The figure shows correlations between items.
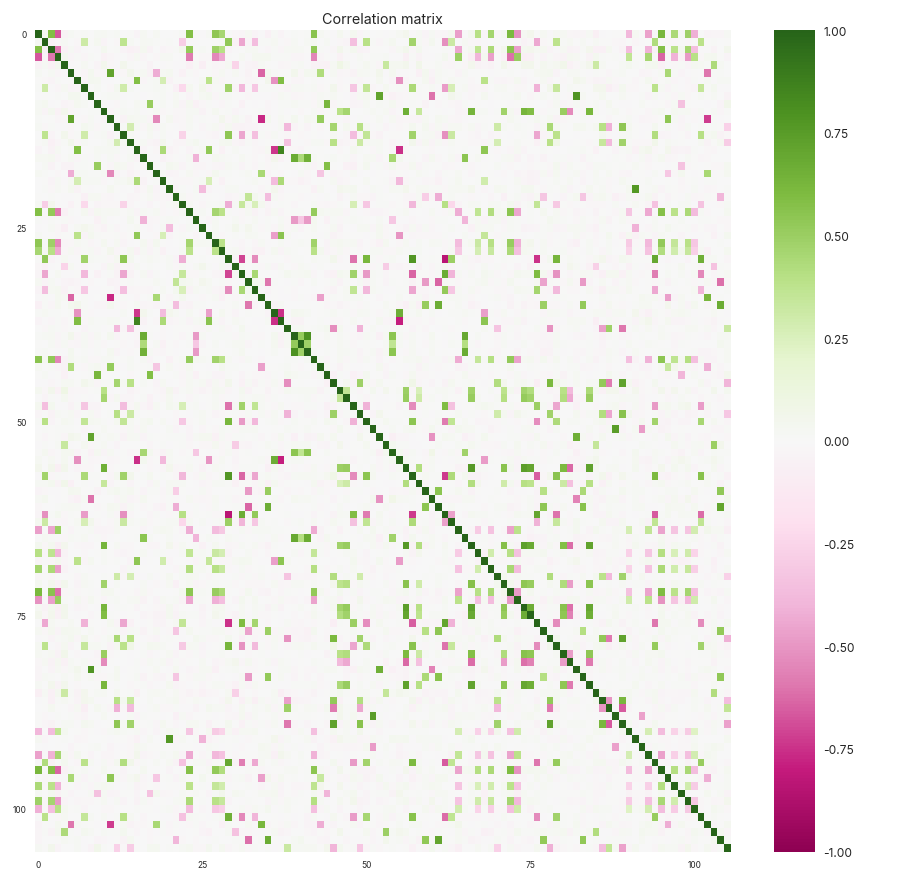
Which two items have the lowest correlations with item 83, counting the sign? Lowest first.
32, 21
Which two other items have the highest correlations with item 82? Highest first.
8, 52
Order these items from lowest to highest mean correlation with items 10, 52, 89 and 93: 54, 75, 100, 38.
38, 54, 100, 75
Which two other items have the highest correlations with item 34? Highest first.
102, 18
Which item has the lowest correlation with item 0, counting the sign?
3
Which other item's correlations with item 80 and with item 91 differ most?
20
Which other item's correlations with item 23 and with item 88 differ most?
51
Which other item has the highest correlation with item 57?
29
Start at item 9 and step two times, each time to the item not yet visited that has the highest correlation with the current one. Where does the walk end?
17
